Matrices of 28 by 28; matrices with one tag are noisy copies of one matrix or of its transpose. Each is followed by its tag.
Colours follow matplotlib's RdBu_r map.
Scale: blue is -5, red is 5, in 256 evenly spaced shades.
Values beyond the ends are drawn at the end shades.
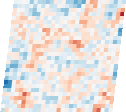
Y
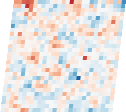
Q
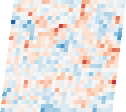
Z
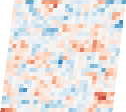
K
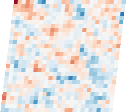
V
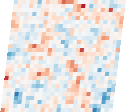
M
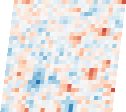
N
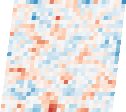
Z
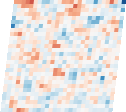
Q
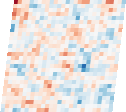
V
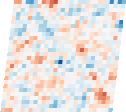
K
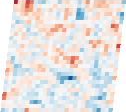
V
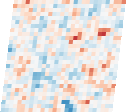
N
